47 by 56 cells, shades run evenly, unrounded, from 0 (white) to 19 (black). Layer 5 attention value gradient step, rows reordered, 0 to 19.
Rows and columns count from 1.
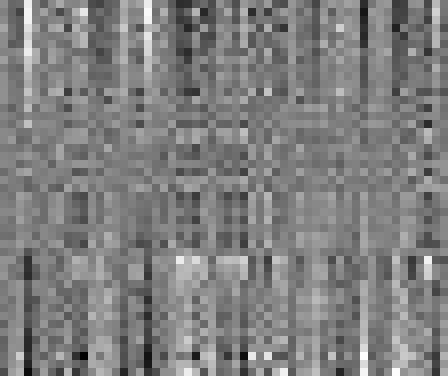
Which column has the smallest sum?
41
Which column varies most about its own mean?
4
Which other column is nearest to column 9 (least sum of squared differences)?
53
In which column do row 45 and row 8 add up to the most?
11
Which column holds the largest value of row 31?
31
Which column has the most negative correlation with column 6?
8
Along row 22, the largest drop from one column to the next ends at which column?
32
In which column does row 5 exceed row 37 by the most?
46
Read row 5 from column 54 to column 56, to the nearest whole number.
12 6 10
